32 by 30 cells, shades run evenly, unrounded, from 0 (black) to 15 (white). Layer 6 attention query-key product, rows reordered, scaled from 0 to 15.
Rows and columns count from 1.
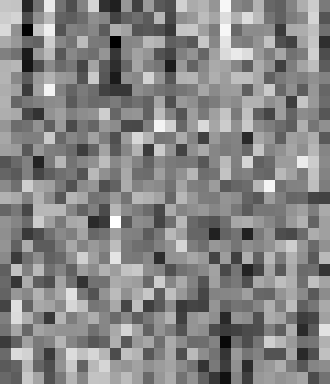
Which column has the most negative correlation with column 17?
10
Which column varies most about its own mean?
21
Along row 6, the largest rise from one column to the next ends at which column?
17
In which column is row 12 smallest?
23
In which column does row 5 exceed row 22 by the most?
22
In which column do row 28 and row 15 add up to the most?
12
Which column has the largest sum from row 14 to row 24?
11
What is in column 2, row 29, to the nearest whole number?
6
